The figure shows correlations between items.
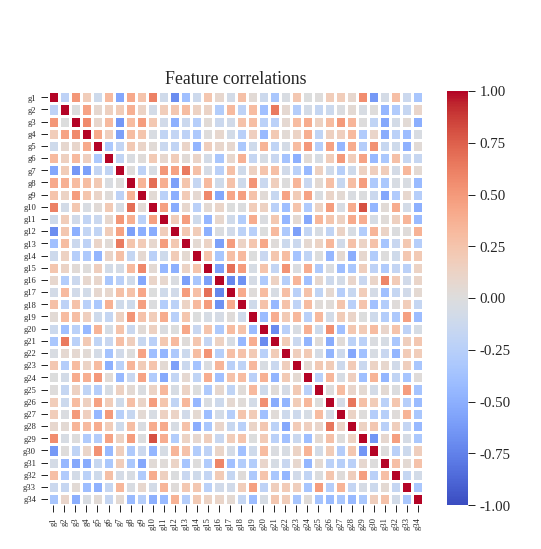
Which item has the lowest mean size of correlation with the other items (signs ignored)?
g25
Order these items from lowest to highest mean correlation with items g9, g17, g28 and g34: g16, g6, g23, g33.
g16, g33, g23, g6
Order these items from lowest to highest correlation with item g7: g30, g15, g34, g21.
g15, g34, g30, g21
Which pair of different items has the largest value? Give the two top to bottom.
g10, g29
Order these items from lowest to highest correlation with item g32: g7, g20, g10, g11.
g7, g11, g20, g10
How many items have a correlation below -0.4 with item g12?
7
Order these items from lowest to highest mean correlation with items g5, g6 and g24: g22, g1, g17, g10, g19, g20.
g19, g22, g10, g1, g17, g20
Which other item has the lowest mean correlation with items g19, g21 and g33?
g20
